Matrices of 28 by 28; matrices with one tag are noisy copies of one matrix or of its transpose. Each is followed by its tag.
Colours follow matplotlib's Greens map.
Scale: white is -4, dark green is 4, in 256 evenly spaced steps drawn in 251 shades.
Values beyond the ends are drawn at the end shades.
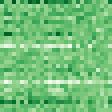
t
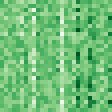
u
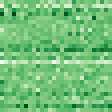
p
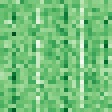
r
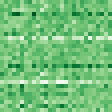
r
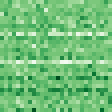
u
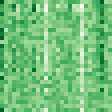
t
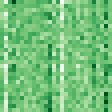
p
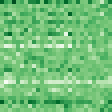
t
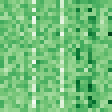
u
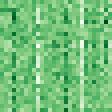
r
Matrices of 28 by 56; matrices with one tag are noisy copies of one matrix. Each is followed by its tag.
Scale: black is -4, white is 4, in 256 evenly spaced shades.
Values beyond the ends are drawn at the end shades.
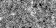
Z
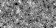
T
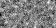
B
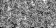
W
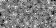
B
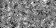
W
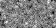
B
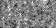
W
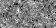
T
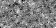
T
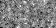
W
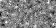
B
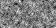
T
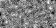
B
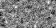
B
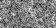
Z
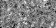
W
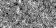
T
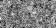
Z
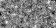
B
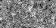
Z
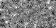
B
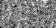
W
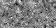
T
